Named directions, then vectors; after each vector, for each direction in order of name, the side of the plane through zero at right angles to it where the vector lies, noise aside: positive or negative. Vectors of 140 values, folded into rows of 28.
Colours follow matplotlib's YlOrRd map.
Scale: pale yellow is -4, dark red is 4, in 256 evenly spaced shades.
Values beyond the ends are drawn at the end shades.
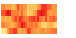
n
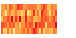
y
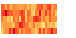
positive, negative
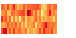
negative, negative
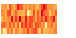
positive, positive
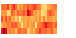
negative, negative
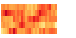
positive, negative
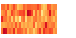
negative, negative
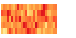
positive, positive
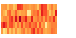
positive, positive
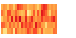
positive, positive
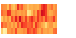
positive, positive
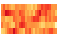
positive, negative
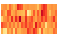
positive, positive
